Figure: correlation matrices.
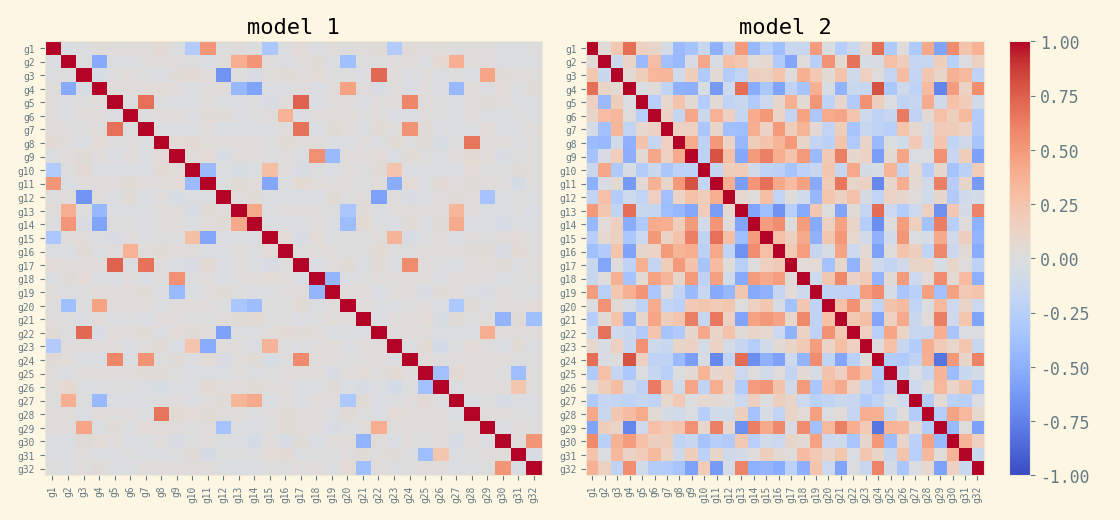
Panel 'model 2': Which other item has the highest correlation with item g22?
g2
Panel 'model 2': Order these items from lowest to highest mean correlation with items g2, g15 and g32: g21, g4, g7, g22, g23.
g7, g23, g21, g4, g22
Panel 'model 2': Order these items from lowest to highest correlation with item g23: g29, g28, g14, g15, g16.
g14, g15, g16, g29, g28
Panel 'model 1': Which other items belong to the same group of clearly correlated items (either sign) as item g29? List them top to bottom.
g3, g12, g22
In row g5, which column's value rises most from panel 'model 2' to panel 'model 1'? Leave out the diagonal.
g7
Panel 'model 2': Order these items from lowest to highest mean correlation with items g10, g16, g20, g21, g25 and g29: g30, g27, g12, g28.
g30, g28, g27, g12
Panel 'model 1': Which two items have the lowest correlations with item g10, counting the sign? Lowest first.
g11, g1
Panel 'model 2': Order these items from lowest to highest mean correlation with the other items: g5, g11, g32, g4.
g32, g4, g5, g11
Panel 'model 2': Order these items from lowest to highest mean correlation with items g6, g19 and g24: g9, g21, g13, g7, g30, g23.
g9, g21, g7, g23, g13, g30
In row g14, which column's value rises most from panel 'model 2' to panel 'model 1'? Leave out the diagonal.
g13
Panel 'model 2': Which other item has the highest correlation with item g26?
g6
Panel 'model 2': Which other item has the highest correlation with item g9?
g11
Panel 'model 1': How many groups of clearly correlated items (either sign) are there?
9
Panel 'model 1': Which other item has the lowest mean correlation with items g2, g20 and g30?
g21
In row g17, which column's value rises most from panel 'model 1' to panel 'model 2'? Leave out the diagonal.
g8
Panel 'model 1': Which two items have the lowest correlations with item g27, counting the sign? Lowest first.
g4, g20
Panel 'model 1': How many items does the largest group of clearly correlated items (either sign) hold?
6
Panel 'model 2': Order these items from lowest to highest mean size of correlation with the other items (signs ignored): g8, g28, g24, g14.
g28, g8, g14, g24
